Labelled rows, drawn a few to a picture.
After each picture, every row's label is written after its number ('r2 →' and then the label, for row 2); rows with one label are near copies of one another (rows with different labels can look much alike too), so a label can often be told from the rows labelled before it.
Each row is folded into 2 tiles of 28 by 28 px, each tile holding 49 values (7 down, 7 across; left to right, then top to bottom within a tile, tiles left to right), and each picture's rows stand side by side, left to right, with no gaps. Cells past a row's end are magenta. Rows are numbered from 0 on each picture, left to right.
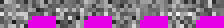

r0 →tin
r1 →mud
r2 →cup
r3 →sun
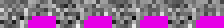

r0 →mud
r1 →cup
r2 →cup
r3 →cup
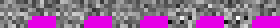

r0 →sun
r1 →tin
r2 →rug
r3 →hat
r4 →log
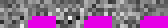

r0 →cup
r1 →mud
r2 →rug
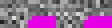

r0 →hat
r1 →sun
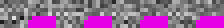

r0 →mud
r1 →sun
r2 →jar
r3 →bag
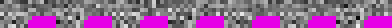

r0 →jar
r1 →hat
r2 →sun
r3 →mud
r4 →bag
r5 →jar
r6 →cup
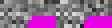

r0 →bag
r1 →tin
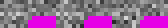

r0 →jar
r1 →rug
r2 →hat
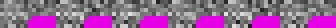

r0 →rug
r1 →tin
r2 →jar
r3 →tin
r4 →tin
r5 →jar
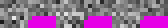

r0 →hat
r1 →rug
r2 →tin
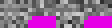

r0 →sun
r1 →jar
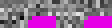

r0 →mud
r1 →sun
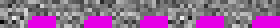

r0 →hat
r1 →jar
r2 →bag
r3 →log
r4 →tin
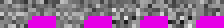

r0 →jar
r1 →tin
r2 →mud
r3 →log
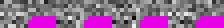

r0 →jar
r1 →hat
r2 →cup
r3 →bag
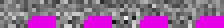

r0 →rug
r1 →jar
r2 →hat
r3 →cup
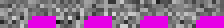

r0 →hat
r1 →mud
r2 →jar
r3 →tin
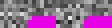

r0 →sun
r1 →log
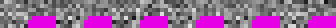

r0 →tin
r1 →log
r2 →mud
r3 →cup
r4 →log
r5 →jar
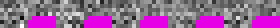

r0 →cup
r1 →rug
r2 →cup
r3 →rug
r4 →log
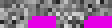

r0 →log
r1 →rug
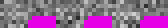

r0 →tin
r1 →mud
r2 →rug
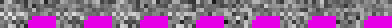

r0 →rug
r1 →bag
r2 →rug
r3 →jar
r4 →hat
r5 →sun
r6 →cup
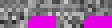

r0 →mud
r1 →rug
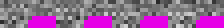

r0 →log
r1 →mud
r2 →jar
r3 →jar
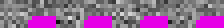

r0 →sun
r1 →hat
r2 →bag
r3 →hat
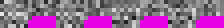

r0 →tin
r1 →sun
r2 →mud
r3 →cup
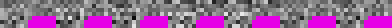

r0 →log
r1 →mud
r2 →cup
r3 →jar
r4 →jar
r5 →mud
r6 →cup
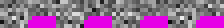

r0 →hat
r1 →tin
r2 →bag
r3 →hat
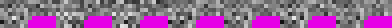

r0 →hat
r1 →rug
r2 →jar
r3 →mud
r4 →hat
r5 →hat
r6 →cup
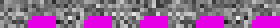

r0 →bag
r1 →hat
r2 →sun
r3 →rug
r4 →hat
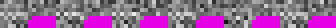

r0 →rug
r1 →bag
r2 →sun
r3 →rug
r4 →hat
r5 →rug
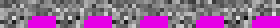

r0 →log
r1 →mud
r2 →log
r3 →jar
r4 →mud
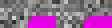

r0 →mud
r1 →rug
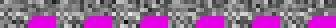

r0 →bag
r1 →rug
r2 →tin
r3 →sun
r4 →rug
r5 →sun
